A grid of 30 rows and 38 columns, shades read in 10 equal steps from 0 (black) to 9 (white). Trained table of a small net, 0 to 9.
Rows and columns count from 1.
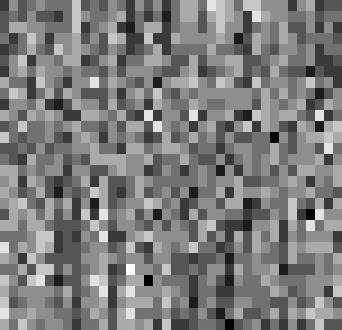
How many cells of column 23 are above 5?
2
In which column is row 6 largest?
3
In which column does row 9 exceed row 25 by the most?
32
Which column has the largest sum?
5
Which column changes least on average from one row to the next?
9
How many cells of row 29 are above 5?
11
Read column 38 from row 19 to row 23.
6 5 6 2 3
